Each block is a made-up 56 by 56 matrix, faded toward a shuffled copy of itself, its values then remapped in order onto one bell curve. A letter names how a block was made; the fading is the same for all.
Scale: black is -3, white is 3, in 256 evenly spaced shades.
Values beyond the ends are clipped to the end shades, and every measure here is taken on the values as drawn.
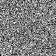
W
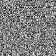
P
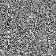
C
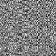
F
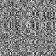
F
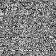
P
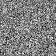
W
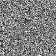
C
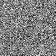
W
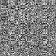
F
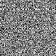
P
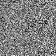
C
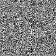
C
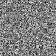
P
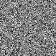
C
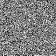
W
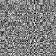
F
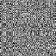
F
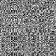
F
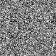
P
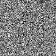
C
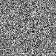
C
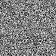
W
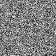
W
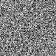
W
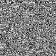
P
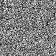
W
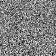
W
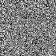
C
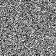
W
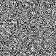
P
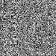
C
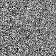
C
